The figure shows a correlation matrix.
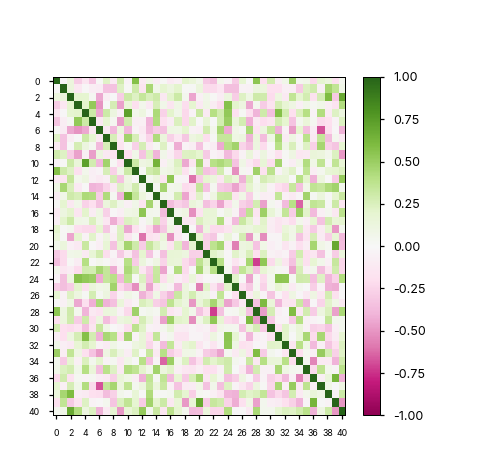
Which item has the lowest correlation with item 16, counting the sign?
19
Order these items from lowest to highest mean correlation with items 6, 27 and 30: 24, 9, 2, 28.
24, 2, 28, 9
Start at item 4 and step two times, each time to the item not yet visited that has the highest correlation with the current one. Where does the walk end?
14
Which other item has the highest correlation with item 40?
2
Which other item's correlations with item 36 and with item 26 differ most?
39
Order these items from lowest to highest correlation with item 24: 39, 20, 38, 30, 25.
38, 39, 20, 30, 25
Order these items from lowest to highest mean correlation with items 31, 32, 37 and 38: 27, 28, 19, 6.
6, 27, 19, 28
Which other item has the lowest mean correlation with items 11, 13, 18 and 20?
25
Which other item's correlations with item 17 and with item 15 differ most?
23
